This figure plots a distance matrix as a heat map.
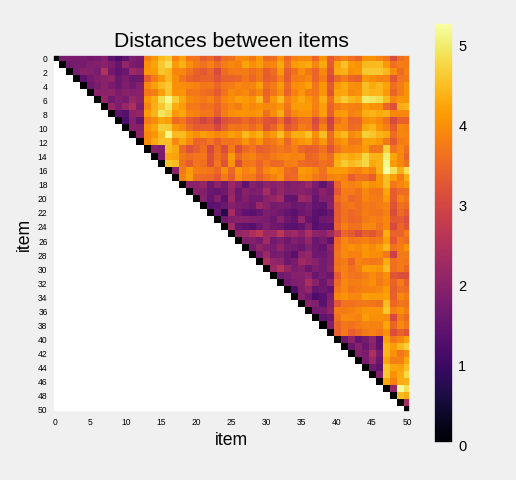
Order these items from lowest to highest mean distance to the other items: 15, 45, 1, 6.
1, 6, 45, 15
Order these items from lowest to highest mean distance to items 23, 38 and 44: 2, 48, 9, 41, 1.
41, 9, 48, 2, 1
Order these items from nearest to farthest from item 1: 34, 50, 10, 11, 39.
11, 10, 39, 50, 34
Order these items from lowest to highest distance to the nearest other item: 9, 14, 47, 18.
9, 18, 14, 47
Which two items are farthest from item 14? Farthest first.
47, 44
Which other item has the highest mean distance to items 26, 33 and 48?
16
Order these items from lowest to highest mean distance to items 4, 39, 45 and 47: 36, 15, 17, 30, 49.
30, 36, 17, 49, 15
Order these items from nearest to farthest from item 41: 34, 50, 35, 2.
35, 34, 2, 50
